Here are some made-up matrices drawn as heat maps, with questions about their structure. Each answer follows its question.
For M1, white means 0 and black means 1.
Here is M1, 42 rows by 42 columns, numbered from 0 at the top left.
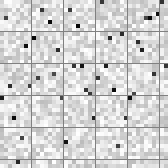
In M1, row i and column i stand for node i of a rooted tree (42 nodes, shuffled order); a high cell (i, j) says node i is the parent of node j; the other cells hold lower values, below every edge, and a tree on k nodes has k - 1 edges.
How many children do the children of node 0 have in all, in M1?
1
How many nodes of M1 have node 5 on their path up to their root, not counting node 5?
10
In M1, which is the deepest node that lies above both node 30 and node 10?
19
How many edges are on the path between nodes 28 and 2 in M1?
3
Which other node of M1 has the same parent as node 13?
38
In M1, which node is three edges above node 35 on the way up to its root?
34
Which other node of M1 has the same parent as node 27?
8
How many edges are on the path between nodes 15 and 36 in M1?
5
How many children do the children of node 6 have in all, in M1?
2
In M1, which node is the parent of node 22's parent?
29
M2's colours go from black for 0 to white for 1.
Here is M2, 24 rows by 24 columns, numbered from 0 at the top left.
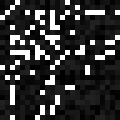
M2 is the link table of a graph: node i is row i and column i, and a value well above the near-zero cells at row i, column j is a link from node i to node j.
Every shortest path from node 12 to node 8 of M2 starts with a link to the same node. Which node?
node 3
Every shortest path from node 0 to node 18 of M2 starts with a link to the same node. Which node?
node 13
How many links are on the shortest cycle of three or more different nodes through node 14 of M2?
5
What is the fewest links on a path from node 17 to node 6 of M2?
2
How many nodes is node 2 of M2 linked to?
11
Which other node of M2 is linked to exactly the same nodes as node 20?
node 19
